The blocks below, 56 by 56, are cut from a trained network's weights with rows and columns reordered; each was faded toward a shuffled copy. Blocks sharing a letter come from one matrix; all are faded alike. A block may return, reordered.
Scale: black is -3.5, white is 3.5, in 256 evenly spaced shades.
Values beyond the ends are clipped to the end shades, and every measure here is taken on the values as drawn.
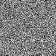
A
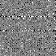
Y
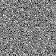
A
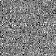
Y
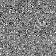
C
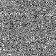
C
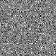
Y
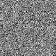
A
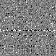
Y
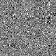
Y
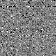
Y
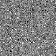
Y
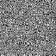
C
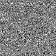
C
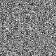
A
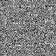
A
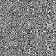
Y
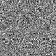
A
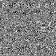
C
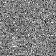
C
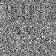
C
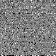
Y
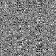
Y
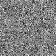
A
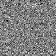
A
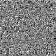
C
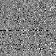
Y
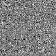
C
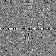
Y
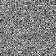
C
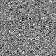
A
